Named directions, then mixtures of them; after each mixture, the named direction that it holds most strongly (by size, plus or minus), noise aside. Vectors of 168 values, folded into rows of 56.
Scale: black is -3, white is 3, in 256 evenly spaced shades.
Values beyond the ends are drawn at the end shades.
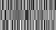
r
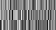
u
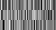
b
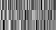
b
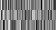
b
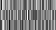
b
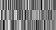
b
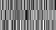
r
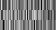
b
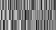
u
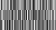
b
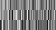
u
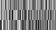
u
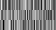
b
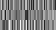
r
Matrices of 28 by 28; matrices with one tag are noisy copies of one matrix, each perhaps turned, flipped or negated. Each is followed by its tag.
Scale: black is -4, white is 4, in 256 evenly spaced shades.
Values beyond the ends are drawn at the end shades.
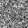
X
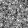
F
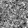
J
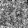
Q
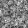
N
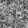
Q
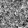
J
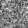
J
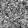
J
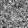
X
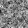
N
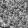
J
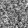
X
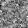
J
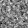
X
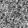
X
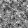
N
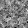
N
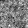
Q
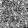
Q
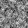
N
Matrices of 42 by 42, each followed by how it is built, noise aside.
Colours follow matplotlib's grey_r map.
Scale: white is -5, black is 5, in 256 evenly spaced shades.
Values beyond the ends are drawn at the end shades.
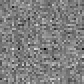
low rank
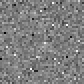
sparse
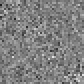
block diagonal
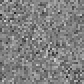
block diagonal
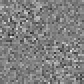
block diagonal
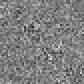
block diagonal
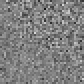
upper triangular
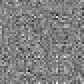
low rank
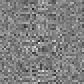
low rank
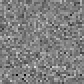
uneven rows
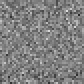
repeating columns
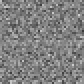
repeating columns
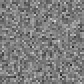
repeating columns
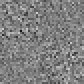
block diagonal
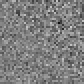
upper triangular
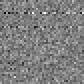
uneven rows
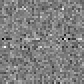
uneven rows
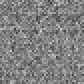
repeating columns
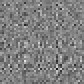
low rank
